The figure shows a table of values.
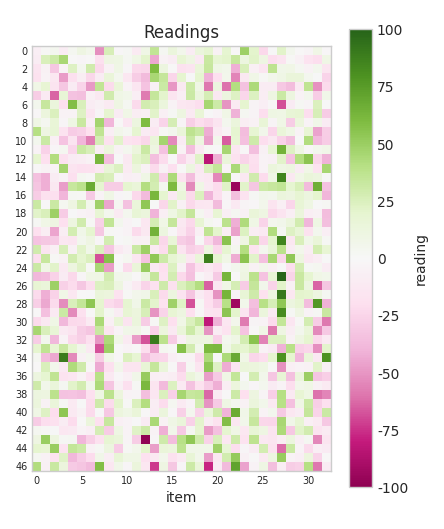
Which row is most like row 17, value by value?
24
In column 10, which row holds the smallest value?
17
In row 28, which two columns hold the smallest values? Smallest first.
22, 17
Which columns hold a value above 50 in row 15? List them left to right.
6, 15, 31
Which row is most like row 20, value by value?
2
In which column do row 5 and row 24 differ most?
12
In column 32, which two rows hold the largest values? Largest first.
34, 13
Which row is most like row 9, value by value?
31
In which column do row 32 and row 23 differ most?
19
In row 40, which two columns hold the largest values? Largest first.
22, 3
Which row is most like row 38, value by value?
26
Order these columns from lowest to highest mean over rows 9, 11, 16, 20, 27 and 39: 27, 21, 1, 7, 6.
1, 6, 7, 21, 27
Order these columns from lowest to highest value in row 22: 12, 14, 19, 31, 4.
14, 4, 19, 31, 12
